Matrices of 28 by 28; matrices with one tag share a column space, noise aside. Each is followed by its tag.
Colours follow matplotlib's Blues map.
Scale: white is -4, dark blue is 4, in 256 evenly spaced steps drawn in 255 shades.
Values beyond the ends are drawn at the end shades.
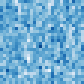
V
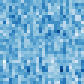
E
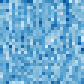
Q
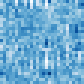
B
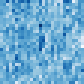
Q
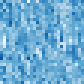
Q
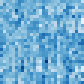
E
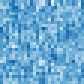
V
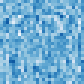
E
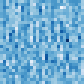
V
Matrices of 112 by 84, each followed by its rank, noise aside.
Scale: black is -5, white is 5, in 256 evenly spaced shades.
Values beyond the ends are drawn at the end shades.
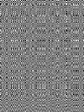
three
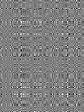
three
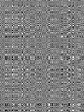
three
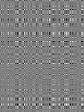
one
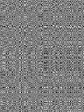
four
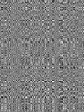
three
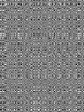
three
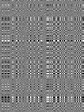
one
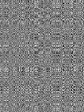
four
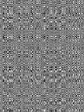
four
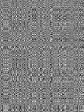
four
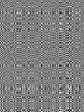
two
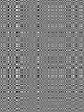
one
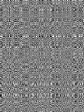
four
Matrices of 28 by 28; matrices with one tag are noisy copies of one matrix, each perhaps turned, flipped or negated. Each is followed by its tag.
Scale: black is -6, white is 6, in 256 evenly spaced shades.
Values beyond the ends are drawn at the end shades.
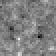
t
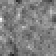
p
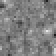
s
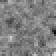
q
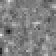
s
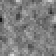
p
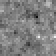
t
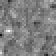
s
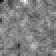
q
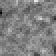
p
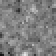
q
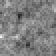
t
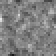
p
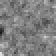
q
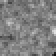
q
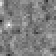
s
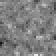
p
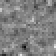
s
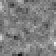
p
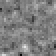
s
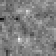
t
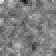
q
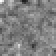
q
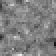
p
